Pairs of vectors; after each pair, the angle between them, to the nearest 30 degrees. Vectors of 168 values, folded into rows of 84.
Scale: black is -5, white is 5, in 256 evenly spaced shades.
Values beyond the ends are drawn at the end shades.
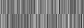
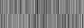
150 degrees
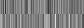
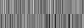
150 degrees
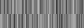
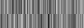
150 degrees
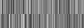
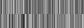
150 degrees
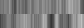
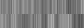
150 degrees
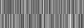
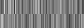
120 degrees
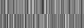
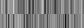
150 degrees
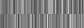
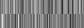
150 degrees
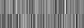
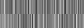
150 degrees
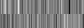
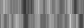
90 degrees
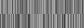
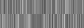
150 degrees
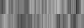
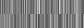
90 degrees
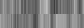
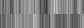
150 degrees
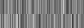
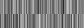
150 degrees
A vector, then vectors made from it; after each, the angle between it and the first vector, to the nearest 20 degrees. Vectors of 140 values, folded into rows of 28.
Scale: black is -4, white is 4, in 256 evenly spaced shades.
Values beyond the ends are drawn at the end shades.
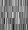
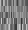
80 degrees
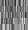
100 degrees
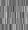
100 degrees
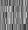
80 degrees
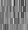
100 degrees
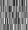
140 degrees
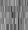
100 degrees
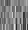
80 degrees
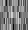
40 degrees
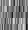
120 degrees
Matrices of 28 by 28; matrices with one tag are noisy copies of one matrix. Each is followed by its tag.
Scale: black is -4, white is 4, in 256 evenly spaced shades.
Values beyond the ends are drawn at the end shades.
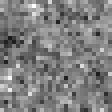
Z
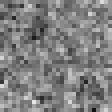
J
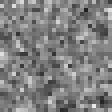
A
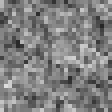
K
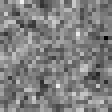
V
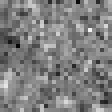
Z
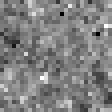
Z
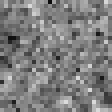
Z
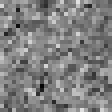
V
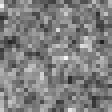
K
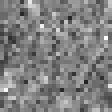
Z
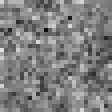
V
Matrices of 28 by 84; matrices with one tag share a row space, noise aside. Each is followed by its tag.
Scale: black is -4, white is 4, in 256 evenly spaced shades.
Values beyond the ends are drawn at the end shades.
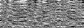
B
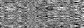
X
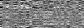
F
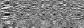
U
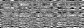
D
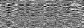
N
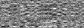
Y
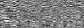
U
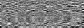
N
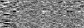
U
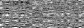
F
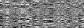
F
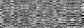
D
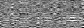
D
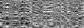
F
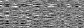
F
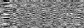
U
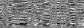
B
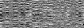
F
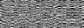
D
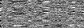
B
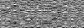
Y
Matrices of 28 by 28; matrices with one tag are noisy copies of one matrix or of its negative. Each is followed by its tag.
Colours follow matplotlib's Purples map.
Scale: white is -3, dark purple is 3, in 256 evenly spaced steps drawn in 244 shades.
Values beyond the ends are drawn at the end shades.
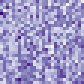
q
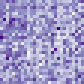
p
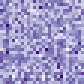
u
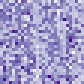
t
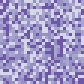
u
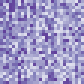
p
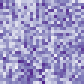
q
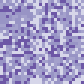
t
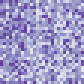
p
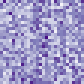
t
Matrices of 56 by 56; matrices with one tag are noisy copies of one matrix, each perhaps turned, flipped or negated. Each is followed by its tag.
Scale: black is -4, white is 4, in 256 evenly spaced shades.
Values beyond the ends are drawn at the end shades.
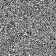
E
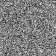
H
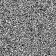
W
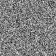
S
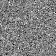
S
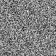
E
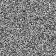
S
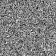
S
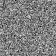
W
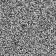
E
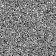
H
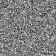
S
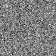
S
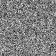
H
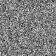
H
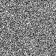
E
